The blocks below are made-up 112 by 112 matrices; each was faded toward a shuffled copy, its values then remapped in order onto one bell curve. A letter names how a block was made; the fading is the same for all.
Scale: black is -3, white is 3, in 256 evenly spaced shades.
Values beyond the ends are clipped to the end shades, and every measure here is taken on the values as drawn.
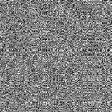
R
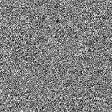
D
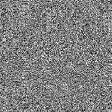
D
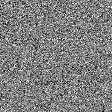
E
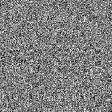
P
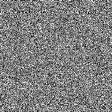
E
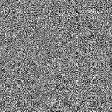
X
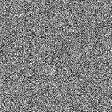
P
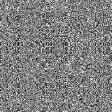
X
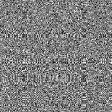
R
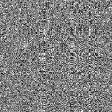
X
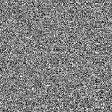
P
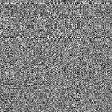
R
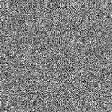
D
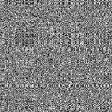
R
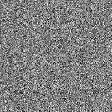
D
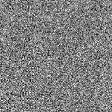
P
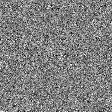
E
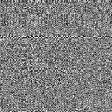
R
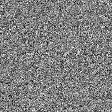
E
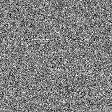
E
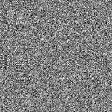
P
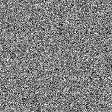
E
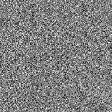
D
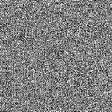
D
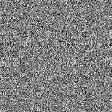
P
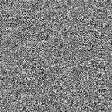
D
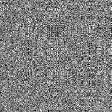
X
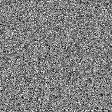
E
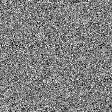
E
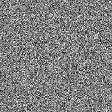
P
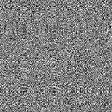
R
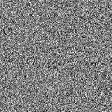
P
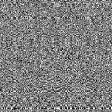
R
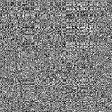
R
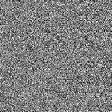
D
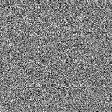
P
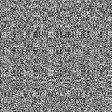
R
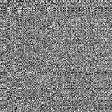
R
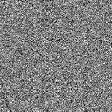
P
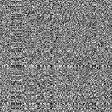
R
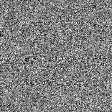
E
